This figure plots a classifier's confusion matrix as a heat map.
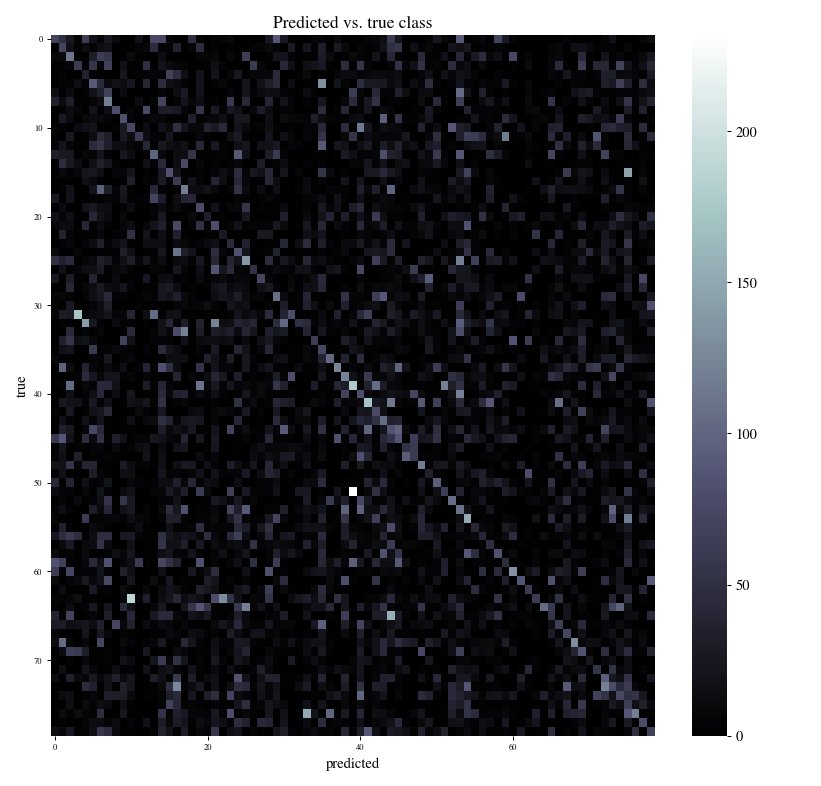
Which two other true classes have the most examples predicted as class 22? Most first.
63, 10
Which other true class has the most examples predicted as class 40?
10
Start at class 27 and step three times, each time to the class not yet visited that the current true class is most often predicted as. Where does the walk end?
28
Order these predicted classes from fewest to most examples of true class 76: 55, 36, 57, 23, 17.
57, 17, 55, 23, 36
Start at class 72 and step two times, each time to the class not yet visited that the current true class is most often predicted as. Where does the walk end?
16
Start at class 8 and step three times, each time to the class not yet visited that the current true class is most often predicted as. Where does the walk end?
5
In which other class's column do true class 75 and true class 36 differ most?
15
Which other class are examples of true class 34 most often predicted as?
60
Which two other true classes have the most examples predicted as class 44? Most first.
65, 41
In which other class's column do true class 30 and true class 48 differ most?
78
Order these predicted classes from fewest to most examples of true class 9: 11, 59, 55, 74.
11, 55, 59, 74
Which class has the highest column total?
53
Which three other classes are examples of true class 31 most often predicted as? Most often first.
3, 13, 41
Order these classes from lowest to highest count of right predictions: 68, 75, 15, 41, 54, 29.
75, 15, 29, 68, 54, 41
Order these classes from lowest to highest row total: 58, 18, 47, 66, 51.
18, 47, 58, 66, 51
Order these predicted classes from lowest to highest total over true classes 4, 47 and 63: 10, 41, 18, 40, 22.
18, 41, 40, 22, 10
